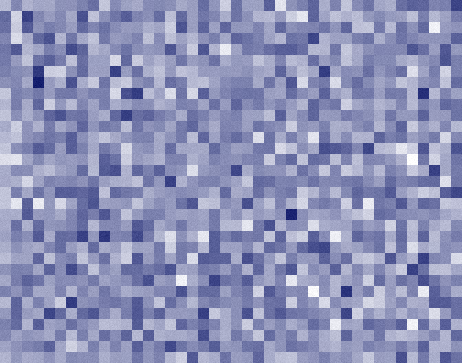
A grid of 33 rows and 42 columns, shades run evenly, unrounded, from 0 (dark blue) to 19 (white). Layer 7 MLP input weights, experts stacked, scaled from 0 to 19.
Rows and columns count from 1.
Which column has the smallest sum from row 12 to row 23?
8
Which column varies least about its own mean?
22
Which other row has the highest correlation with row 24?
9
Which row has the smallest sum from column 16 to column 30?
32
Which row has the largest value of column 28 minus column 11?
7
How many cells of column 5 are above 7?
26
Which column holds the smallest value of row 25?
38
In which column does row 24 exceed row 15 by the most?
42
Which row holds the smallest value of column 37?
33
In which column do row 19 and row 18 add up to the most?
28
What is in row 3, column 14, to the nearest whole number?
12
